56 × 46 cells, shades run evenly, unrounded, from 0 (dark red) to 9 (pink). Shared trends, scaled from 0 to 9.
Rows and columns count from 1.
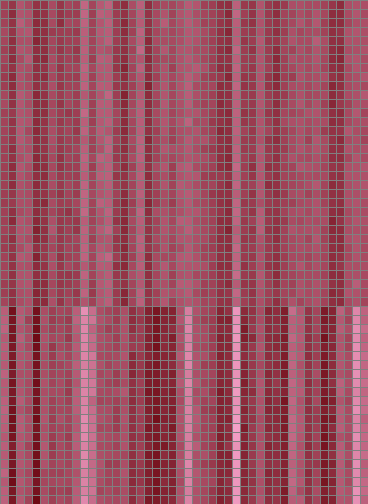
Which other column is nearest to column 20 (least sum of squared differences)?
41
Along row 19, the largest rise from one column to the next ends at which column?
30
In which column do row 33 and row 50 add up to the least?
5
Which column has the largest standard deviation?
45
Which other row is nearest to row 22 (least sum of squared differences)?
1
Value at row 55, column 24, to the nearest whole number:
7
